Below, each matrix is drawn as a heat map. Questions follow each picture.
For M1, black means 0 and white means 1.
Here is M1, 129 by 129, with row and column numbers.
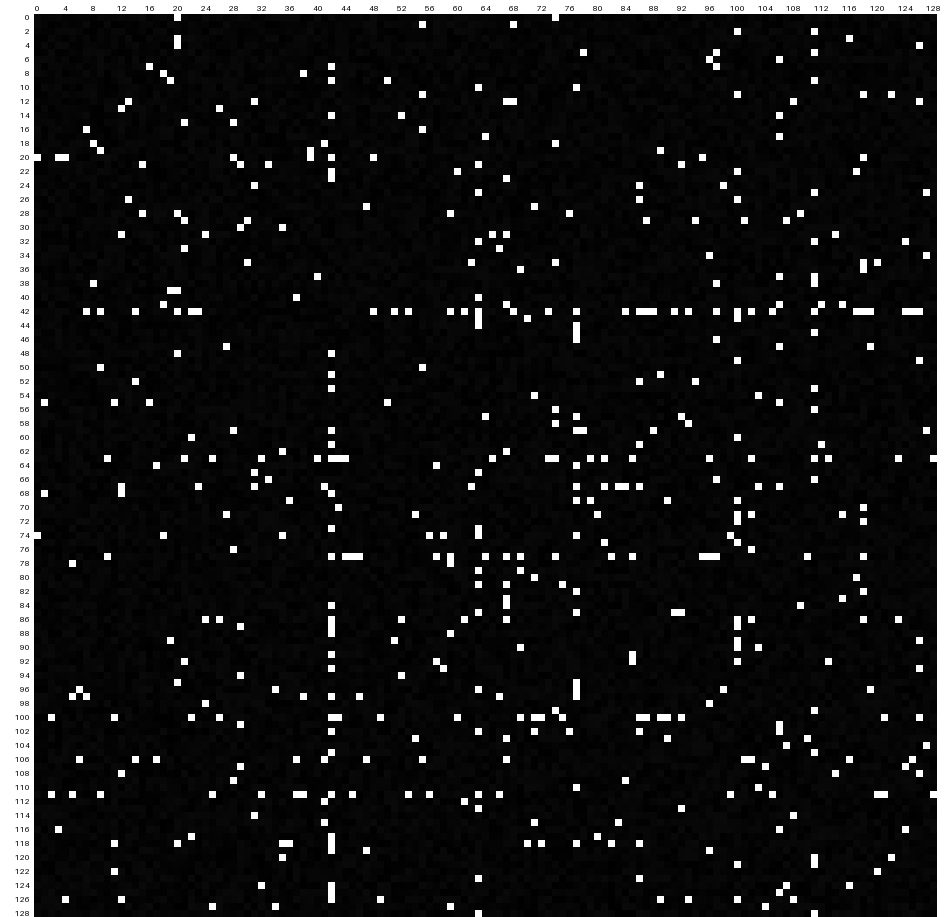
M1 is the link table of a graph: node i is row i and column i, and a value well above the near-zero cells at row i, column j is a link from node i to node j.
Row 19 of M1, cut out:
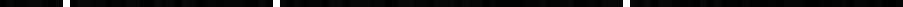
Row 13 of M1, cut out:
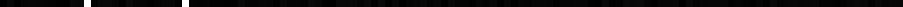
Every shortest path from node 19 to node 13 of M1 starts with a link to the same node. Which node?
node 89
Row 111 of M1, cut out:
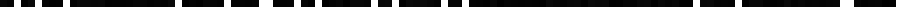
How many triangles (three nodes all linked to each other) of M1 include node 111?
7
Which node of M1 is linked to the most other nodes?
node 42
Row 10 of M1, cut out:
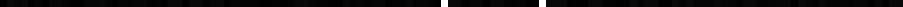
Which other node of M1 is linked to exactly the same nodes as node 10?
node 44
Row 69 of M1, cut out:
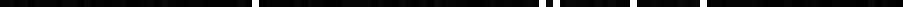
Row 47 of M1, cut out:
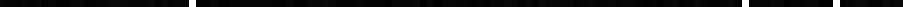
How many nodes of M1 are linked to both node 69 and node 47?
0
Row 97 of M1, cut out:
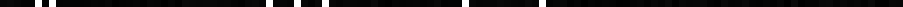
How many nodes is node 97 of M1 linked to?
7
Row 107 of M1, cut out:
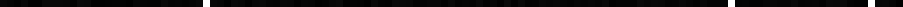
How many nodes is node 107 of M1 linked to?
3
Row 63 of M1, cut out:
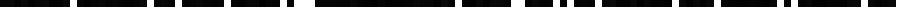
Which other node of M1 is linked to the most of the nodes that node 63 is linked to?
node 77
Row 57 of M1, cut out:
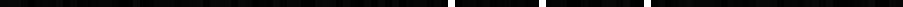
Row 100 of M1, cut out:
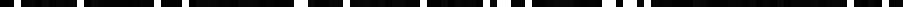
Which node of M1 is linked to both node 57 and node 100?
node 92
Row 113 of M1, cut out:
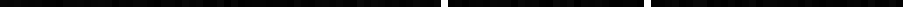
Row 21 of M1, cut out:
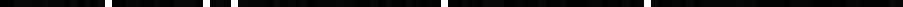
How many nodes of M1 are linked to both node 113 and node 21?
2
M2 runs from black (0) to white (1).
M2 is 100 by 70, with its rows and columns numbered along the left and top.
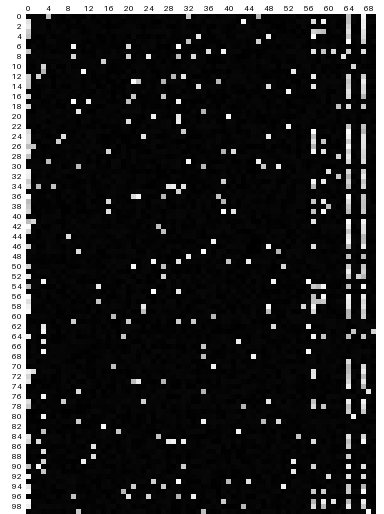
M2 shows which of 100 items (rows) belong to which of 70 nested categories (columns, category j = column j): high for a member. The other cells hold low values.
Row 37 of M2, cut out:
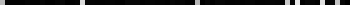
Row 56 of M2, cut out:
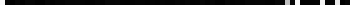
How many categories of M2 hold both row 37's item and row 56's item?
5
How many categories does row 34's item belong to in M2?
9
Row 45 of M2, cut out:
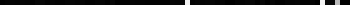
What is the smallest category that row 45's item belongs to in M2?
37
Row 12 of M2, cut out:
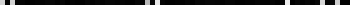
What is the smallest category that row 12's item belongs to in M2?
29
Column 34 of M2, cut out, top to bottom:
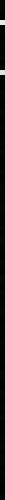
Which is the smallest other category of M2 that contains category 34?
48
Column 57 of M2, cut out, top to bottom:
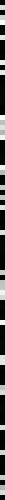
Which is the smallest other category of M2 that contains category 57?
0
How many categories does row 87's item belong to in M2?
1
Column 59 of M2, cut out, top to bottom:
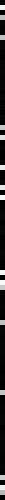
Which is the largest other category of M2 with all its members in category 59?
39
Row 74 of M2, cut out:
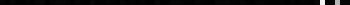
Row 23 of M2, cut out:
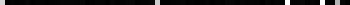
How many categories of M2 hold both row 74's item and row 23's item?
2
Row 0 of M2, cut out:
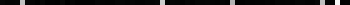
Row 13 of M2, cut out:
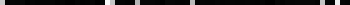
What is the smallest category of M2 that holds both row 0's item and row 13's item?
67
